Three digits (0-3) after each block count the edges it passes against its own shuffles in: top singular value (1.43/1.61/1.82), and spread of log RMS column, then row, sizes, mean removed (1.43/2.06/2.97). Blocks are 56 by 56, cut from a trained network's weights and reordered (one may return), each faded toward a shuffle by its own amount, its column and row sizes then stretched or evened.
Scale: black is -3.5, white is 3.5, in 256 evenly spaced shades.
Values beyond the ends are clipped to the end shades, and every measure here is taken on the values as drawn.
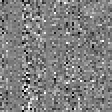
0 3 1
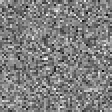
0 0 0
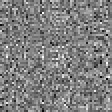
2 2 0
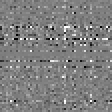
2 1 3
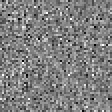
0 1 1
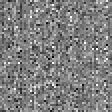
0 2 0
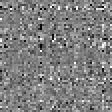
1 2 2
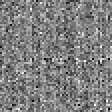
1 0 1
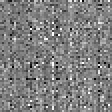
1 2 2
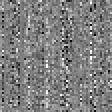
0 3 0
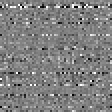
1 0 3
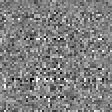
3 1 2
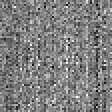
2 2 0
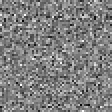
0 0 1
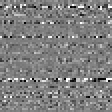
2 0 3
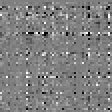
1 2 3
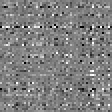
1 1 3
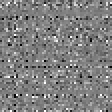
1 2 3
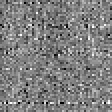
1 0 2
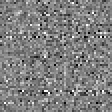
0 1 2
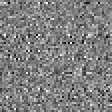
1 0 2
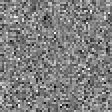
0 1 0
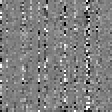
1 3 1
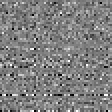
2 1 3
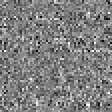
2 1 2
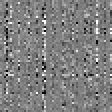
3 3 1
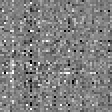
1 2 2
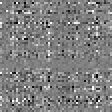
0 2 3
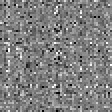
0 2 2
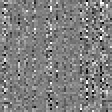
0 3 0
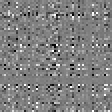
3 3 3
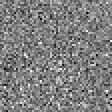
0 1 1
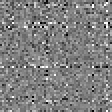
0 2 2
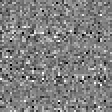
0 1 2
